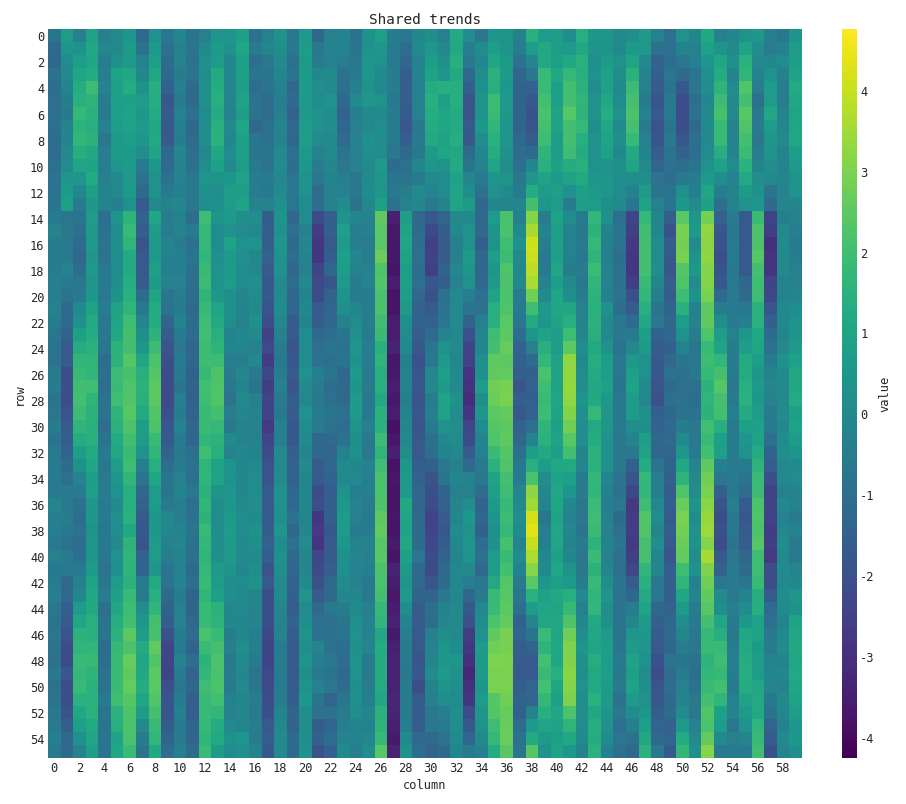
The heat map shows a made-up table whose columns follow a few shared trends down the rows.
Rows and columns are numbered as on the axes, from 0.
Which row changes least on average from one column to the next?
11
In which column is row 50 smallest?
27
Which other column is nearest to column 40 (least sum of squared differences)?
3
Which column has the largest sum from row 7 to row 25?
52
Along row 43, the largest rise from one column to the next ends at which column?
28
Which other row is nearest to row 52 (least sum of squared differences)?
45
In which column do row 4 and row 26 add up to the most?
41
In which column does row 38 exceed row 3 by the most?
38
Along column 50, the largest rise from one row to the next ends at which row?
14
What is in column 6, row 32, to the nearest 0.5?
2
